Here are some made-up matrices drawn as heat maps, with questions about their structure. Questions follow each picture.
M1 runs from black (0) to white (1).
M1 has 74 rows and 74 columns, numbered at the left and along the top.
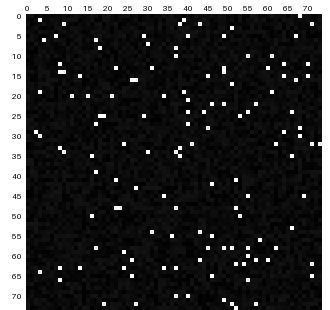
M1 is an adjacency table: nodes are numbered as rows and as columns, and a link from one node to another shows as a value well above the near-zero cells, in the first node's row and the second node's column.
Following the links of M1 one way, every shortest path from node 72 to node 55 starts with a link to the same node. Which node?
node 19
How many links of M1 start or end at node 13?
6
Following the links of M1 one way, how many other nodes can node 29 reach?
12
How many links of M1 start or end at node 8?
7
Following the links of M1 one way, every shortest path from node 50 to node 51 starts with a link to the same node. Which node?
node 16
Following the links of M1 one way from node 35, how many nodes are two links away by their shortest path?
5
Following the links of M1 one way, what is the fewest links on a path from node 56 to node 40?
6
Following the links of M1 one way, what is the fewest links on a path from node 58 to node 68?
4
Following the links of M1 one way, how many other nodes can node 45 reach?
11
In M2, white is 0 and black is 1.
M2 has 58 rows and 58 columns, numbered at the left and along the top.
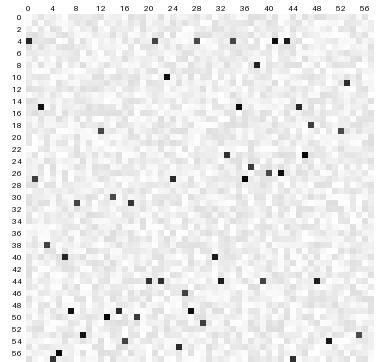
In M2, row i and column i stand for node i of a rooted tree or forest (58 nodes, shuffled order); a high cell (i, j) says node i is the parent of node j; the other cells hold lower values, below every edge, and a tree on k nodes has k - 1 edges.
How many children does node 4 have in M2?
6
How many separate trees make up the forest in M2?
9
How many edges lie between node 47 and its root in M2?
3
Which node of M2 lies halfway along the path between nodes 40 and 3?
8
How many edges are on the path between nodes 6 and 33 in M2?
5
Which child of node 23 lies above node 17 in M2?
46
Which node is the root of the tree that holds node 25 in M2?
11
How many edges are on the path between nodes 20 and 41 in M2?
4
